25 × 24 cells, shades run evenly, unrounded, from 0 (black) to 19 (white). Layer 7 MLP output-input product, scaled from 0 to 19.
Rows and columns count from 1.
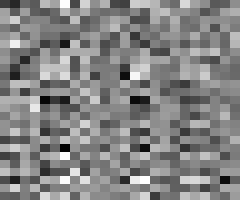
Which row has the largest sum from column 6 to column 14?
23
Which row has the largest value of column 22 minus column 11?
7
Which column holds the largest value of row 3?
2
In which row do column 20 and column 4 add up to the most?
14
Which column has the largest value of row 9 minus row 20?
1
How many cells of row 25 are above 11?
10
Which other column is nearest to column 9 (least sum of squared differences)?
20
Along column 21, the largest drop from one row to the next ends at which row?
24
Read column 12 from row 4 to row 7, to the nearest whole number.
14 6 7 10
